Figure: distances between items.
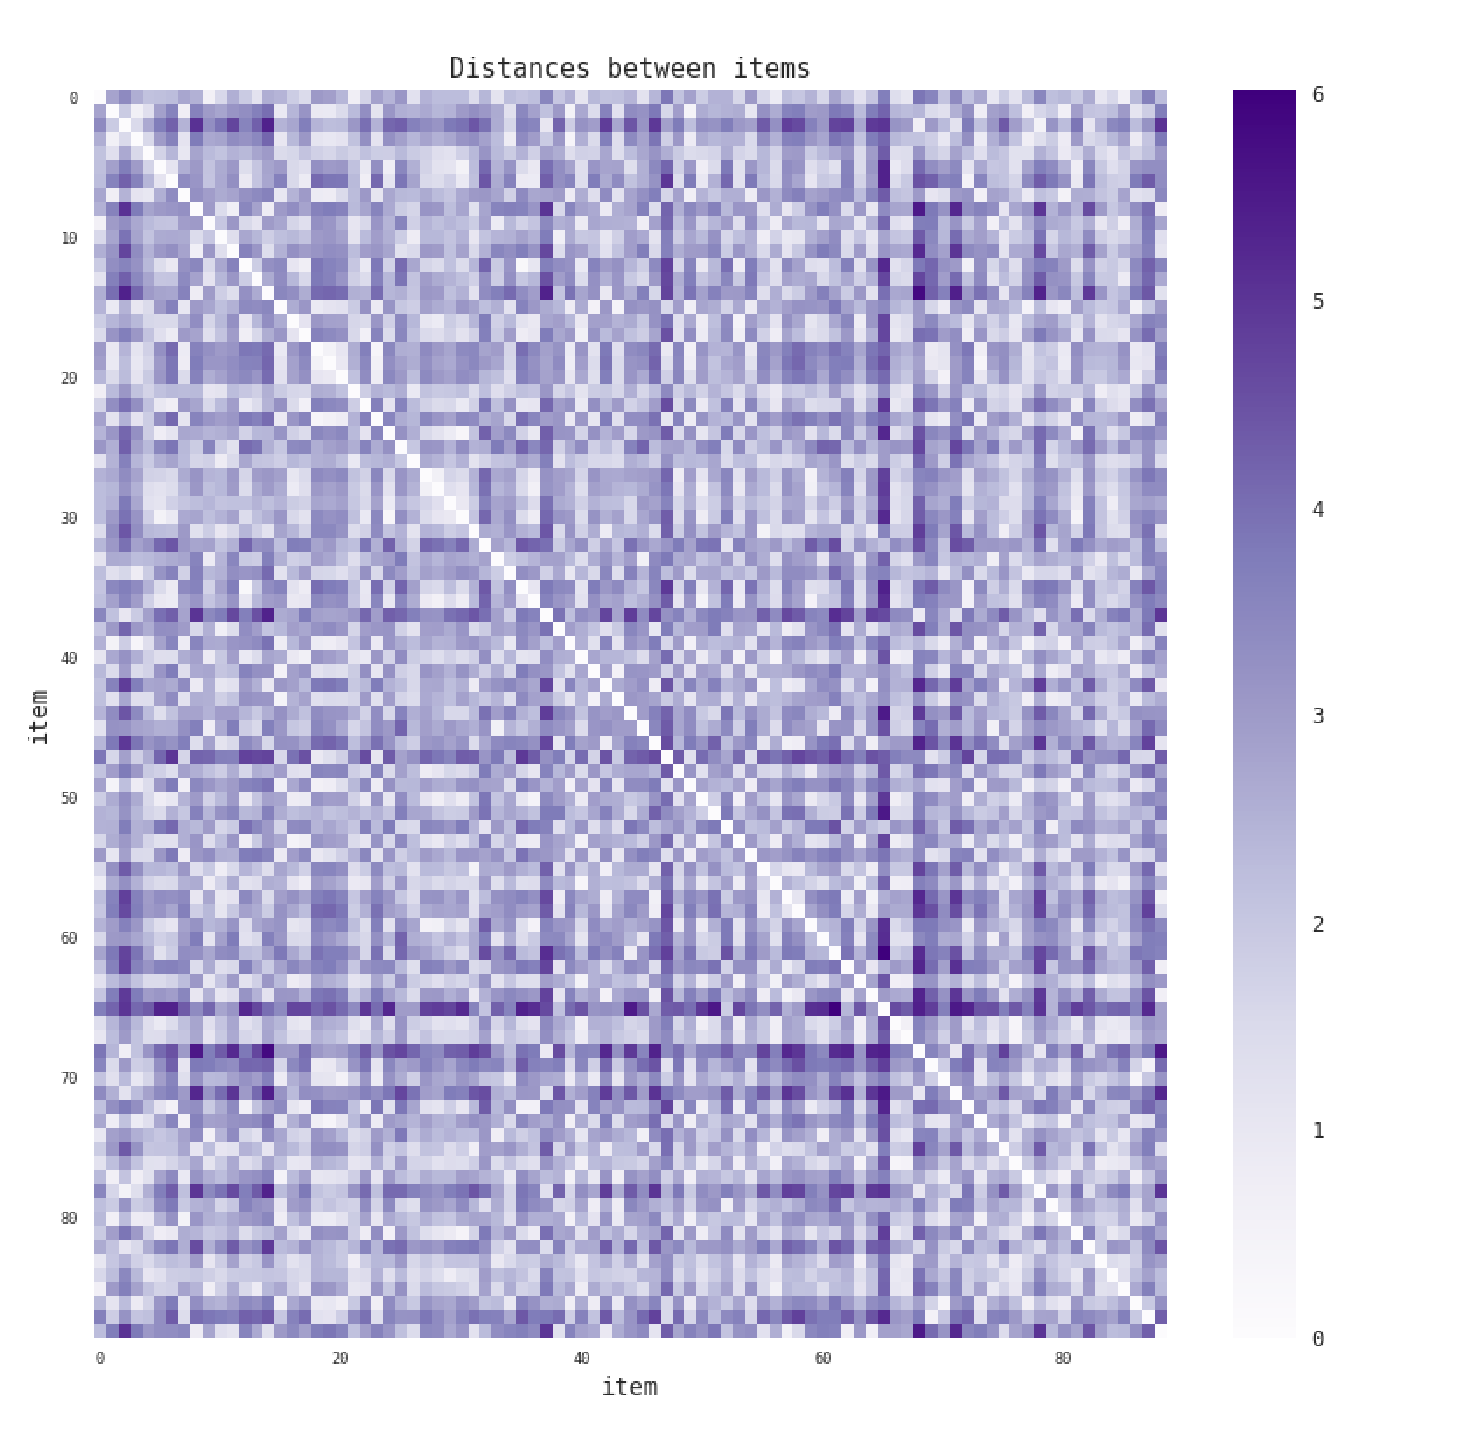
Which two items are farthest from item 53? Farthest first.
65, 47
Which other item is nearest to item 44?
61
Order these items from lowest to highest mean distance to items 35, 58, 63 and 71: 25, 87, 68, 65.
68, 25, 87, 65
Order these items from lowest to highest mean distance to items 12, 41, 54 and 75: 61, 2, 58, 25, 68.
25, 58, 61, 2, 68
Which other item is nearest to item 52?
79
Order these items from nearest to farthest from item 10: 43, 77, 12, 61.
43, 77, 12, 61
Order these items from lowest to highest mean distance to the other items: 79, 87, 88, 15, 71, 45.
15, 79, 45, 88, 87, 71
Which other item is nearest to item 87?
69
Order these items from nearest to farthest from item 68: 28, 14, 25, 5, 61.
28, 5, 25, 61, 14
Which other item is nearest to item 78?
2
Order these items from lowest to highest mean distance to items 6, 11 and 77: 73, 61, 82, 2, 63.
63, 73, 61, 82, 2
